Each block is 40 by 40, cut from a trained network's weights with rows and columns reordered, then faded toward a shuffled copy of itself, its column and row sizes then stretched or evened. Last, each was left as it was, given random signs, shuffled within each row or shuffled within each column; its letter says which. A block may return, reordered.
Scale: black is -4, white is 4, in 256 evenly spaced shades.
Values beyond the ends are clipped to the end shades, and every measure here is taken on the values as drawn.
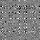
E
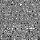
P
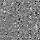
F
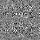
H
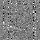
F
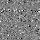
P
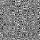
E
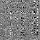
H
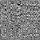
E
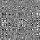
E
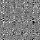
E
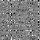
H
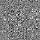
H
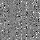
F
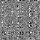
E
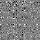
H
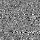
P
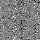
F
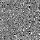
F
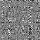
H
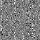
F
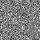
F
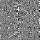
E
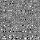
H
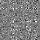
H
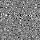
P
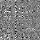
H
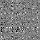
H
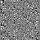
F
